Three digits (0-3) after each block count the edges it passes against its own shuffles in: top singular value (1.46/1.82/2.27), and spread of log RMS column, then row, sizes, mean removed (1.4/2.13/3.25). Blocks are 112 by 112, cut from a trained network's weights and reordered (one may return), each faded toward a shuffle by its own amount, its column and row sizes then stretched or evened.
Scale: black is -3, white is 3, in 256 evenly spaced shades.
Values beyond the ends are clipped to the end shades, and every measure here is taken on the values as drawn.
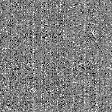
1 2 2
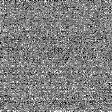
1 1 2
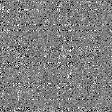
0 2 3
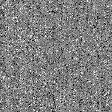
0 1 0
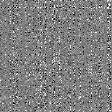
0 3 2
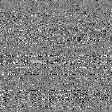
1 0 3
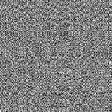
3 1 1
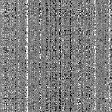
3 3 2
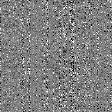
0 3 0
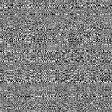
3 0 3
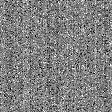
1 0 0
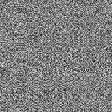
3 0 0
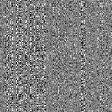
3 3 0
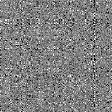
2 2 1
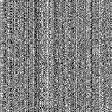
3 2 0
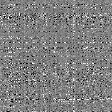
0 2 3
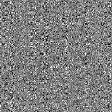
2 2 1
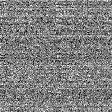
2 1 0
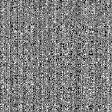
2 1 2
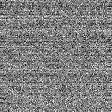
2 0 0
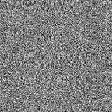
2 0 1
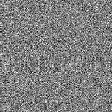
2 0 1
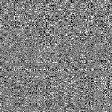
2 2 2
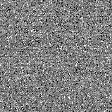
0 1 0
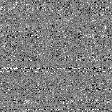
1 1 3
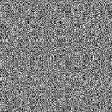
2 2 1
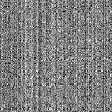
3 0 2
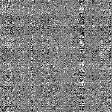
2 3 0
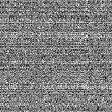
3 1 1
